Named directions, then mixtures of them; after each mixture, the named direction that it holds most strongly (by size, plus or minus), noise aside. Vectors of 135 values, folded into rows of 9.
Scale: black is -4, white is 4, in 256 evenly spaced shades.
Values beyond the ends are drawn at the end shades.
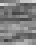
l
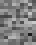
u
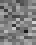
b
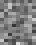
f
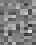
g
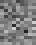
b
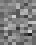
g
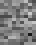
u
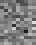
b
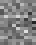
b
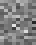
b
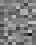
g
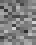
b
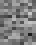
u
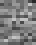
u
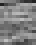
l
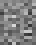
g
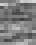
l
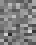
g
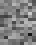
u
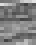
l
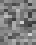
u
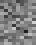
b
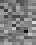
b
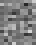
g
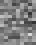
u
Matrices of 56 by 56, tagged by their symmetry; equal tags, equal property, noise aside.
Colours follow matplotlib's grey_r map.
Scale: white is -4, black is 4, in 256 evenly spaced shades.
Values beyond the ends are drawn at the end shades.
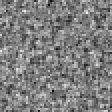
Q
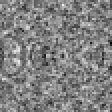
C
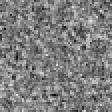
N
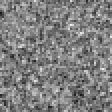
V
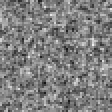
Q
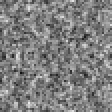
C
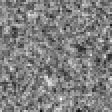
Q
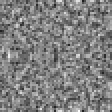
C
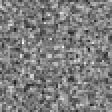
C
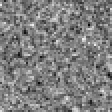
Q
